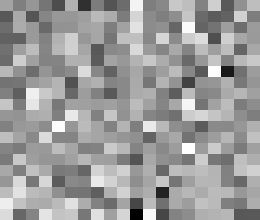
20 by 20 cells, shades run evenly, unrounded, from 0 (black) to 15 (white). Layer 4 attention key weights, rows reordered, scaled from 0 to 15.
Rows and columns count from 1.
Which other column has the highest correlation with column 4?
1
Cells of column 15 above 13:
3
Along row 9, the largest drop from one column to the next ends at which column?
6
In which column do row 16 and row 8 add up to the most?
8
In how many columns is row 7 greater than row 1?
11
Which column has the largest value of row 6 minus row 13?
12
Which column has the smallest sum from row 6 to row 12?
16
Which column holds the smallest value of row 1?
7
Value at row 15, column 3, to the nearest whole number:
9
